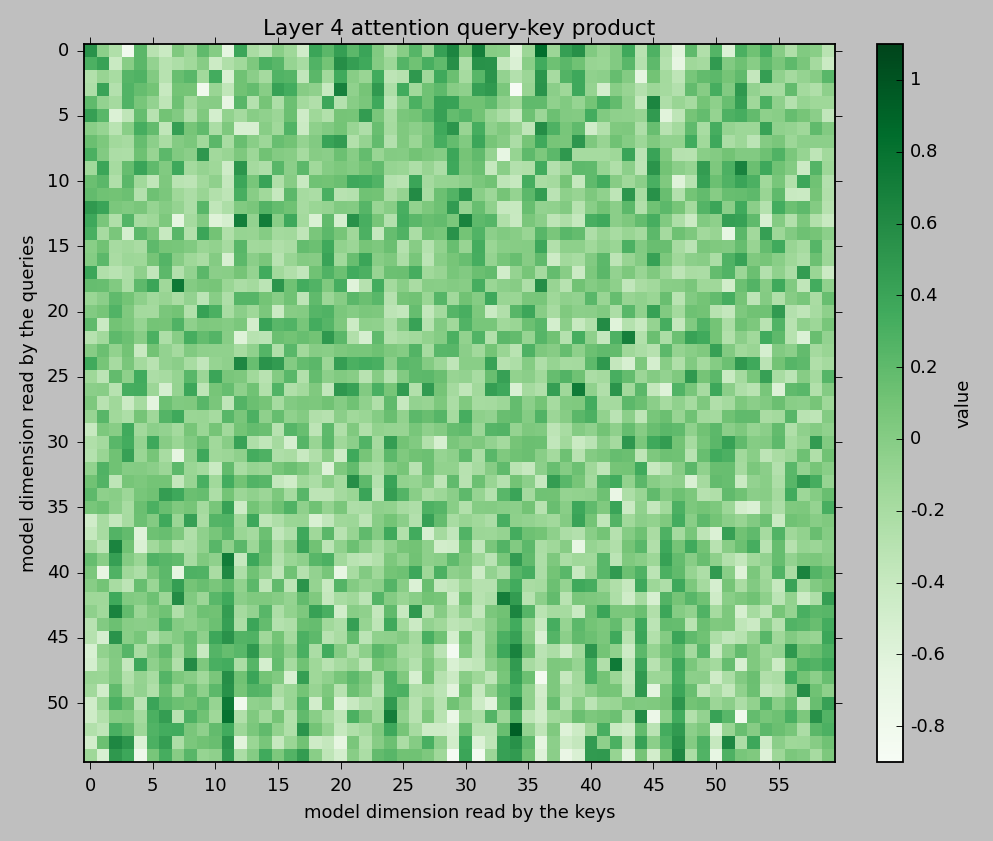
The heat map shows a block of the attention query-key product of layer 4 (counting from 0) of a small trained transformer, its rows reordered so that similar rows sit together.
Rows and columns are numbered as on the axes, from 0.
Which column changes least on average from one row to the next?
31
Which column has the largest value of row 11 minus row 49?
45
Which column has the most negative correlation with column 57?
7
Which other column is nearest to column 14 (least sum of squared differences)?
41
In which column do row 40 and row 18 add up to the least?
21
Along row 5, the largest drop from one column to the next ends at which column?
46
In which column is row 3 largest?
20
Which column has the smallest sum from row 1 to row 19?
11
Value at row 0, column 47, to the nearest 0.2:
-0.6
